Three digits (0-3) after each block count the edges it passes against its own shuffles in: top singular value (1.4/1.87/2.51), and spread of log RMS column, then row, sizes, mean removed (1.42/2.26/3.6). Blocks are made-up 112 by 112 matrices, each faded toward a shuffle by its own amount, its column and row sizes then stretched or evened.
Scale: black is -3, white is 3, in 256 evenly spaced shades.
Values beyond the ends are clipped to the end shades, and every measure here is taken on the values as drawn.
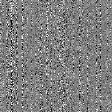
1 3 0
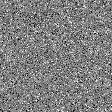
0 0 0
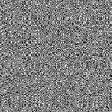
3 1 1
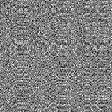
3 0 0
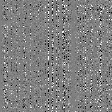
1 3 1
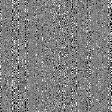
2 3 0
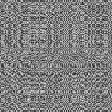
3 0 2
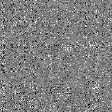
1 2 2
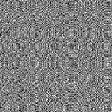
3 1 0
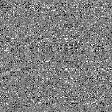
2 1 2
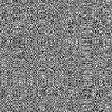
3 1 0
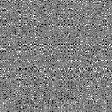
3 1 2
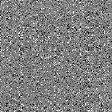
2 2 1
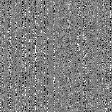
1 3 0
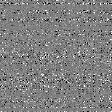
0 1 3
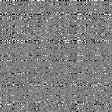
3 1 3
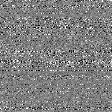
1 0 3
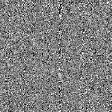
1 2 1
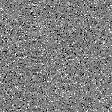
2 0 0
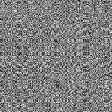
3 0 1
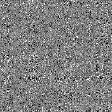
1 2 1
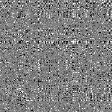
3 2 2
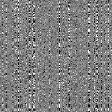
3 3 0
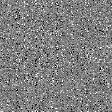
0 2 1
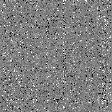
0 2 1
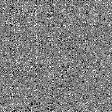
0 2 2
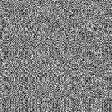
3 0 0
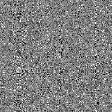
2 2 1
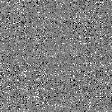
1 2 2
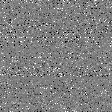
0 0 2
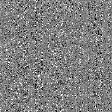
0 2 0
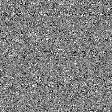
0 0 2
